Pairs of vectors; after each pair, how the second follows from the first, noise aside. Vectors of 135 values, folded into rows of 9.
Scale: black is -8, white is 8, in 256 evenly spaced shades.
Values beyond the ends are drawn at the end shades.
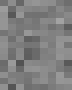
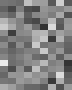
reversed, negated, scaled up.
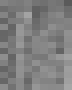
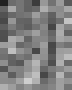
reversed, negated, scaled up.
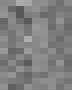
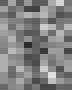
reversed, negated, scaled up.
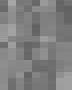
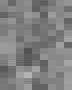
wrapped around, negated.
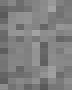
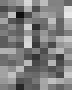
reversed, negated, scaled up.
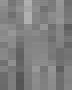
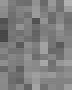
wrapped around, negated.
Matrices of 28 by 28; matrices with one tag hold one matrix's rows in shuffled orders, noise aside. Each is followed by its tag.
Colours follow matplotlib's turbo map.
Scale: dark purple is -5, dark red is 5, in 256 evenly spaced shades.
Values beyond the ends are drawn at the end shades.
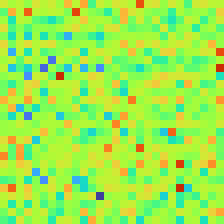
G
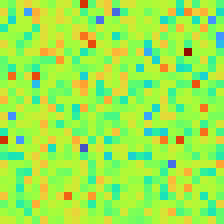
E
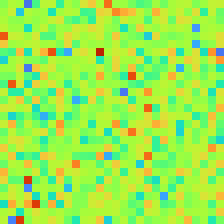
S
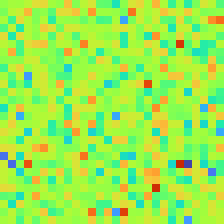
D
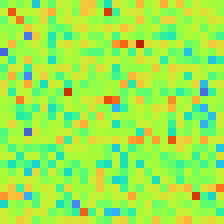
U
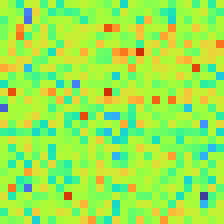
U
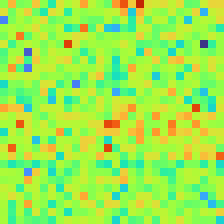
U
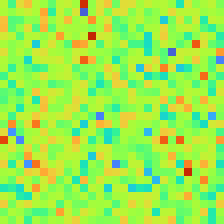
E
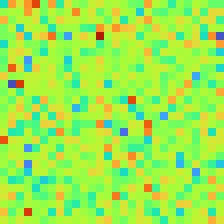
S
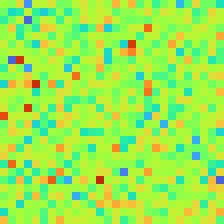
S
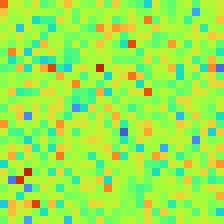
S
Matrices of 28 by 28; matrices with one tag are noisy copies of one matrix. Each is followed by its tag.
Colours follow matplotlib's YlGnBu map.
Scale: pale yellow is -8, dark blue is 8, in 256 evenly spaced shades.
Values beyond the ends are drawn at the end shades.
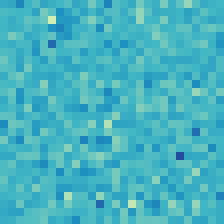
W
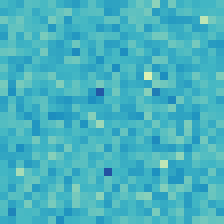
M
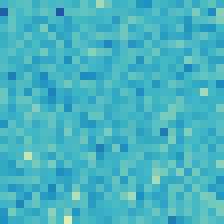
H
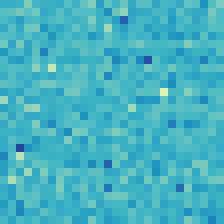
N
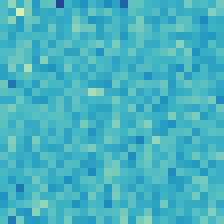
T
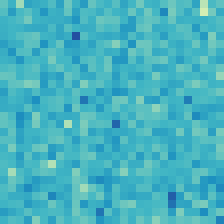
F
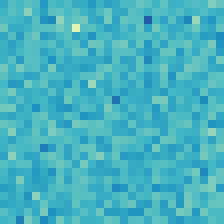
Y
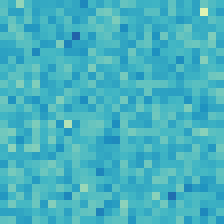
F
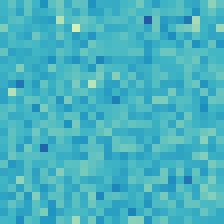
Y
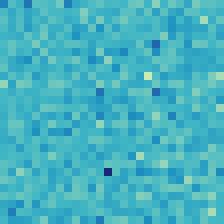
M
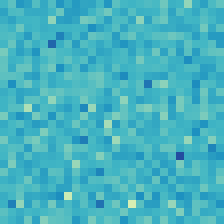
W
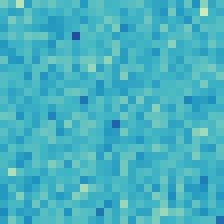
F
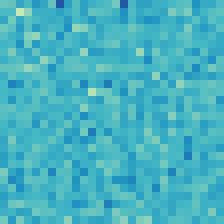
T
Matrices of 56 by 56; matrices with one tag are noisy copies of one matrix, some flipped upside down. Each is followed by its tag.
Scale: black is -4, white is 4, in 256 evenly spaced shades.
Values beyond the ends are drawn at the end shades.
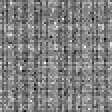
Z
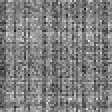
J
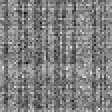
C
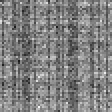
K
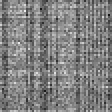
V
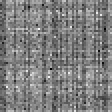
J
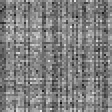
J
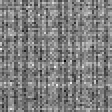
Z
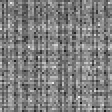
Z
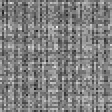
Z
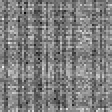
C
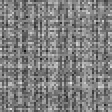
Z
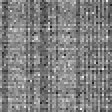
V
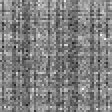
K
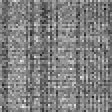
V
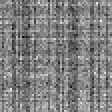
K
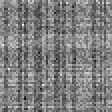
C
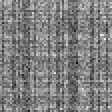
K
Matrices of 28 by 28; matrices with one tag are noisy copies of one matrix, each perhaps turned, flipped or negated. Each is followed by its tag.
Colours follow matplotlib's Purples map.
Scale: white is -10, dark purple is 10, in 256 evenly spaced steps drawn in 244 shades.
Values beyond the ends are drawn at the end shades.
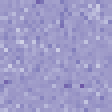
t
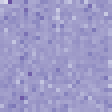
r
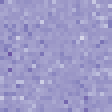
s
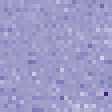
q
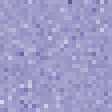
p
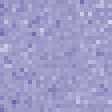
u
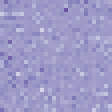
s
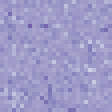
t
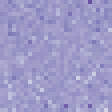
u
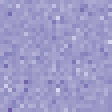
p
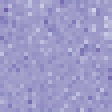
q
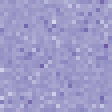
p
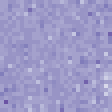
q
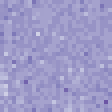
q
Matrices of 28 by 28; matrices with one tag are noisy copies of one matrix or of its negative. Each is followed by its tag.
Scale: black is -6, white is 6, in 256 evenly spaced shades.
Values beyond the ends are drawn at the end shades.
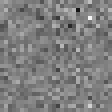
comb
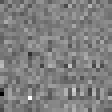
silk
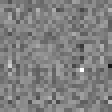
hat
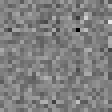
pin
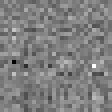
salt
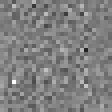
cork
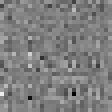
silk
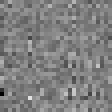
silk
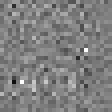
cork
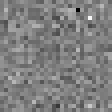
comb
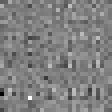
silk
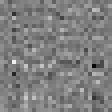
salt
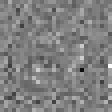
hat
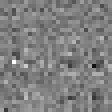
salt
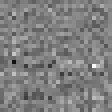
salt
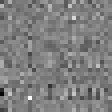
silk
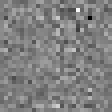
comb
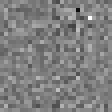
comb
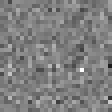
hat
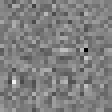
cork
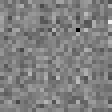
pin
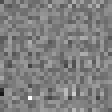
silk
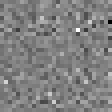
pin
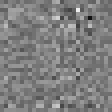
comb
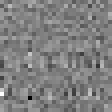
silk
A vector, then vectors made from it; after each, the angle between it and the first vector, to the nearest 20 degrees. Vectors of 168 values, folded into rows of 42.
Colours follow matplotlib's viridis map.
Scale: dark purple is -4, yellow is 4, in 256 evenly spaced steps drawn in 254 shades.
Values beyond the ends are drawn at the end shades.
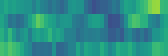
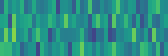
80 degrees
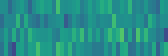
120 degrees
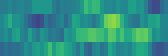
140 degrees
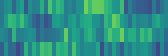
140 degrees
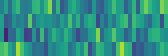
80 degrees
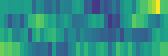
20 degrees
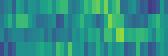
140 degrees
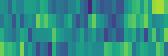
40 degrees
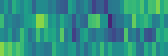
40 degrees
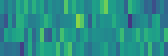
120 degrees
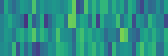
100 degrees
